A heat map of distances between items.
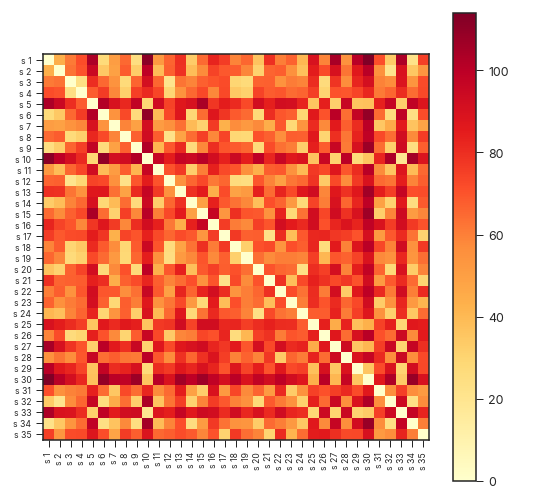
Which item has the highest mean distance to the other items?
s 30
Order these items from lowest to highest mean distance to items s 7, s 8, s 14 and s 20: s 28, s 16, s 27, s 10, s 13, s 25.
s 28, s 13, s 16, s 25, s 27, s 10
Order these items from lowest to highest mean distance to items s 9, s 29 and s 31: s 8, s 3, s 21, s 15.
s 15, s 21, s 3, s 8
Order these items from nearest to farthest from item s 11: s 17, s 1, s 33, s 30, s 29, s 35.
s 1, s 35, s 17, s 29, s 33, s 30
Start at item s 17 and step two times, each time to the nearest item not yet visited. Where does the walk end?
s 35
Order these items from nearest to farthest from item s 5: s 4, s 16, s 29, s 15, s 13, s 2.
s 29, s 4, s 16, s 13, s 2, s 15
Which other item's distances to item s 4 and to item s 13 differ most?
s 3
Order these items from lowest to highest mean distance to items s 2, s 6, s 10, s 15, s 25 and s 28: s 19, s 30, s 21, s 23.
s 23, s 19, s 21, s 30
